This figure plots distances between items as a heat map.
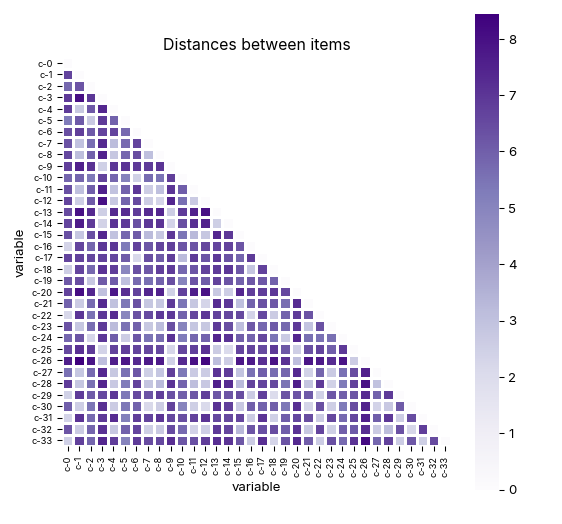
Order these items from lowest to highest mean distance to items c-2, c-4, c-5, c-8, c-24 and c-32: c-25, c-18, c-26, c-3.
c-18, c-25, c-3, c-26
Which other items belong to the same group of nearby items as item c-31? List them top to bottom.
c-0, c-16, c-18, c-22, c-29, c-33
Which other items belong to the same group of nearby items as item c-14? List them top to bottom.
c-3, c-9, c-13, c-20, c-25, c-26
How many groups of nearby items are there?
5
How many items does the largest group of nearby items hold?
13
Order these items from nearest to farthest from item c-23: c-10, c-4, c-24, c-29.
c-4, c-10, c-24, c-29
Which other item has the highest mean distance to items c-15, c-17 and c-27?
c-26
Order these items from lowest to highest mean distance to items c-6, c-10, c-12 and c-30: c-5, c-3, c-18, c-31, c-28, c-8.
c-8, c-28, c-5, c-18, c-31, c-3
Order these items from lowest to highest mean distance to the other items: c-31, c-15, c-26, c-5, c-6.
c-15, c-5, c-31, c-6, c-26
